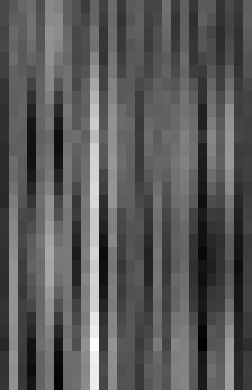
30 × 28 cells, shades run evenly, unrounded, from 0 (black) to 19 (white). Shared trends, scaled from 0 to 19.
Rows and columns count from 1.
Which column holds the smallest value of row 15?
23
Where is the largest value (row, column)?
27, 11
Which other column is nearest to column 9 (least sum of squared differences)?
17
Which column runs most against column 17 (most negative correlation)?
6
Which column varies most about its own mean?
7
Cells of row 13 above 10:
3
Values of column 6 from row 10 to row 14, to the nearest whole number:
9 8 8 9 9
